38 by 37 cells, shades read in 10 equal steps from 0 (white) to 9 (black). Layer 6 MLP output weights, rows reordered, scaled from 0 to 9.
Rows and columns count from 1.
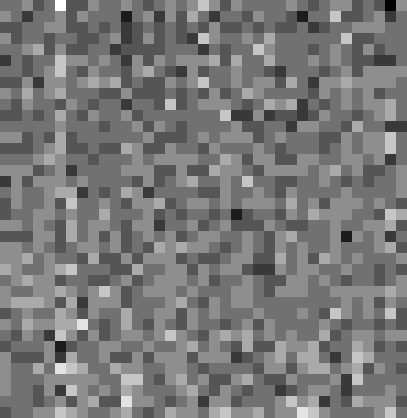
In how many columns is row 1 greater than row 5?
5
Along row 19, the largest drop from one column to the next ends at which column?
7
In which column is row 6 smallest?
6
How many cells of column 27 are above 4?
23
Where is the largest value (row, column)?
1, 36
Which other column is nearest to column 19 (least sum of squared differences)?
11
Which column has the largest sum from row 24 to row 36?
24
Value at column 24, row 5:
2
